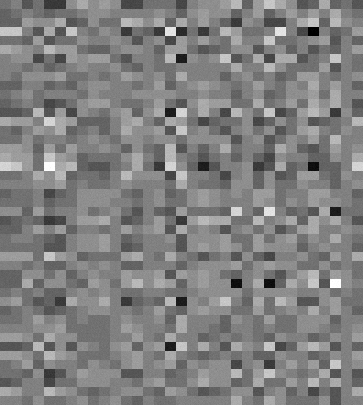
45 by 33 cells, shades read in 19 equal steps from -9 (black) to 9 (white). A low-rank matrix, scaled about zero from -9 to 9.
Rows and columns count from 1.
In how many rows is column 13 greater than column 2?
20
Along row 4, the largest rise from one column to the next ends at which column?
16
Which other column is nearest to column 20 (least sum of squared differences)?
9
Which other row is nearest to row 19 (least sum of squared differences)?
14
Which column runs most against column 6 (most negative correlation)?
10
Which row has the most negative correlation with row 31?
4
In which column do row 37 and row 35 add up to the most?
29
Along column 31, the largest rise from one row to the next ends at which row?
25
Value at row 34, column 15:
-2
